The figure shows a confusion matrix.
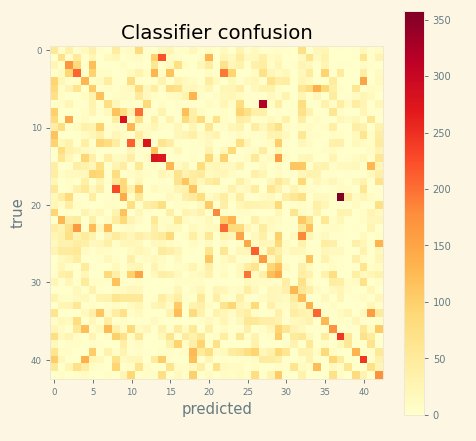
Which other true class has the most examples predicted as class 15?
3
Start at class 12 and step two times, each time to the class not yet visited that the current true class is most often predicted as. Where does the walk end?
6
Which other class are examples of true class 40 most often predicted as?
4
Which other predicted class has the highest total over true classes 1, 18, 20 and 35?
14
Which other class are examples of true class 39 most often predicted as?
18
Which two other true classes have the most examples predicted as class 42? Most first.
25, 36
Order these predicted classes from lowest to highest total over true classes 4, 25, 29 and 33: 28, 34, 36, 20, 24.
34, 24, 20, 36, 28
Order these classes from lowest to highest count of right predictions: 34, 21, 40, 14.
21, 34, 40, 14
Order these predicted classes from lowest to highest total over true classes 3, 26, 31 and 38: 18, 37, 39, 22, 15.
39, 18, 37, 15, 22
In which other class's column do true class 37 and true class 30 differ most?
29
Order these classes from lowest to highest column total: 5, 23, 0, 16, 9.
23, 16, 5, 9, 0
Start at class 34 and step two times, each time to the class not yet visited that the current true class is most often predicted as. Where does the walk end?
8
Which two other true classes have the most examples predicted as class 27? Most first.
7, 3
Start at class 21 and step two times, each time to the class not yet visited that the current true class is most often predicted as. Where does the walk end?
2
